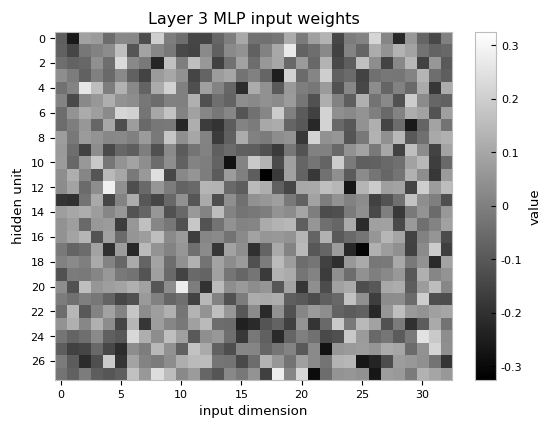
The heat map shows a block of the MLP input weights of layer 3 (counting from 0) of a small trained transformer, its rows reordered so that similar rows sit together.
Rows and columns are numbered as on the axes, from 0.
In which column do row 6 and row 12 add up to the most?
22
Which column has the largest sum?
30
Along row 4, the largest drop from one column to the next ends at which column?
31
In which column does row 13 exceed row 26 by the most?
25
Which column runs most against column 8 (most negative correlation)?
17
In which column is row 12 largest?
4
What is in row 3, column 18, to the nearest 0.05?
-0.25
